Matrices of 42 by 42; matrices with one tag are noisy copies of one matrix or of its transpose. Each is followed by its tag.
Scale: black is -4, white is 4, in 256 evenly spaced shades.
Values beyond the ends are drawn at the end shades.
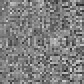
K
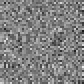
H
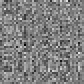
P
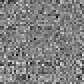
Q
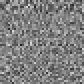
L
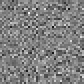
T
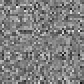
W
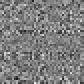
W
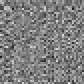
L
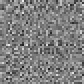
L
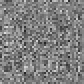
P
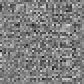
P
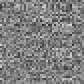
P
